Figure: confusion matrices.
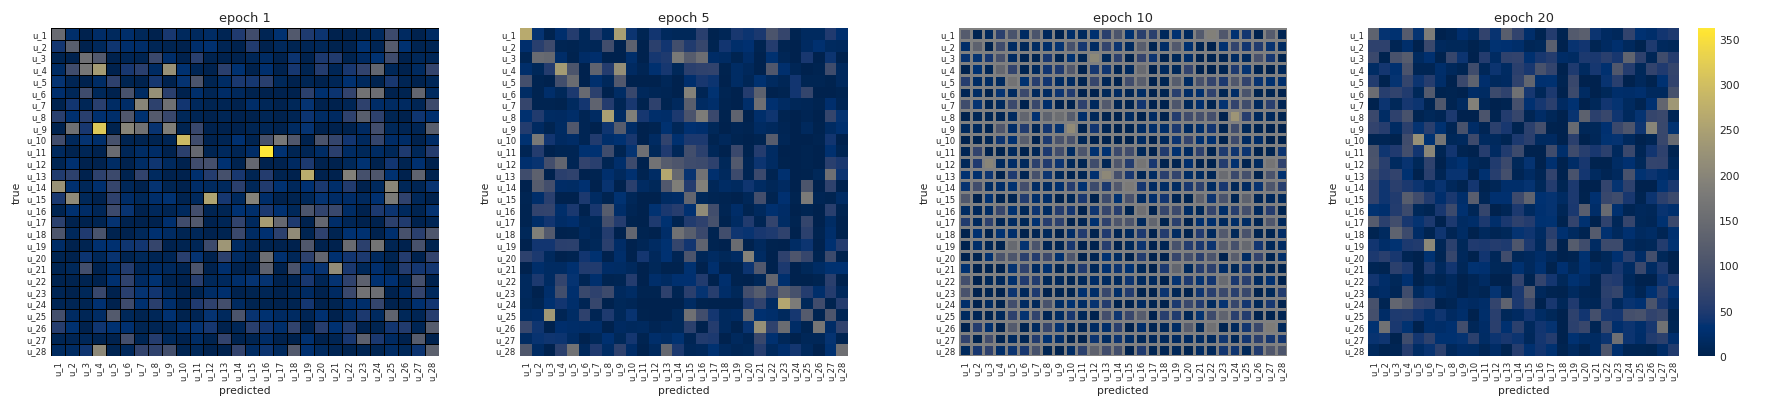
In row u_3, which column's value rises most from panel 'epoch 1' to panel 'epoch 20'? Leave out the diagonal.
u_24
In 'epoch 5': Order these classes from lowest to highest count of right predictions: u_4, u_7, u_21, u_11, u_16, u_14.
u_21, u_7, u_11, u_14, u_16, u_4
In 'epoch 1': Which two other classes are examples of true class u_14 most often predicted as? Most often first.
u_1, u_25
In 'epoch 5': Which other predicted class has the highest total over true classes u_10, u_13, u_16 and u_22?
u_2
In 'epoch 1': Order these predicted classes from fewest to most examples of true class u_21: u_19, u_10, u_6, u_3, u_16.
u_10, u_19, u_6, u_3, u_16
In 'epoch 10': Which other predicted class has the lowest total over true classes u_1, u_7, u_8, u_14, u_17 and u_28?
u_18
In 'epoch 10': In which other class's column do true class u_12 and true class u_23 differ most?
u_3
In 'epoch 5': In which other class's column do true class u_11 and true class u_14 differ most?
u_16
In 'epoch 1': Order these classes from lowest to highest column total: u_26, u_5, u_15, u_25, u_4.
u_26, u_15, u_5, u_25, u_4
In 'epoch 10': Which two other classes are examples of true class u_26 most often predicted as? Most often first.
u_27, u_22
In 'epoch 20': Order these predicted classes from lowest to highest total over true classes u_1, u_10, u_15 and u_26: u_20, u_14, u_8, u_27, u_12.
u_8, u_12, u_20, u_14, u_27
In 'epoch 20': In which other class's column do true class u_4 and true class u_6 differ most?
u_1
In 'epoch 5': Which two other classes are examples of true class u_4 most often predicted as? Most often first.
u_9, u_7
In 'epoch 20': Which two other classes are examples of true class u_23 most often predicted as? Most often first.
u_15, u_4
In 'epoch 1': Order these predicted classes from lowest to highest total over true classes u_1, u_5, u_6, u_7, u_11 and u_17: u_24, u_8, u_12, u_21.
u_12, u_21, u_24, u_8
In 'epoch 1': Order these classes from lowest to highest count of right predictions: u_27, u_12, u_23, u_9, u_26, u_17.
u_26, u_12, u_27, u_17, u_23, u_9
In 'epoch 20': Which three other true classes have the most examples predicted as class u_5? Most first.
u_10, u_15, u_24
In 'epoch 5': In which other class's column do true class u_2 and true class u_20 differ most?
u_10
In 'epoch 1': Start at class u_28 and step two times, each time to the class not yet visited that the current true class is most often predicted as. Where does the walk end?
u_9
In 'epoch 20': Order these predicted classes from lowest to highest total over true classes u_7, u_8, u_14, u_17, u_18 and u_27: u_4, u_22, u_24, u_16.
u_16, u_24, u_22, u_4
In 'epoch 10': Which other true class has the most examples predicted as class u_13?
u_7
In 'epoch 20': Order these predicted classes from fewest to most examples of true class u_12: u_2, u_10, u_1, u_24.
u_10, u_24, u_2, u_1
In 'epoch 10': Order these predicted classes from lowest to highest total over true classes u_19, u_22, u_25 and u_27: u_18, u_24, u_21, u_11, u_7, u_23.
u_11, u_18, u_21, u_24, u_7, u_23
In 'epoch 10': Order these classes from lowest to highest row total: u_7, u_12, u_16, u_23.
u_23, u_7, u_16, u_12
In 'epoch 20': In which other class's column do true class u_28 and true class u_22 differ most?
u_7
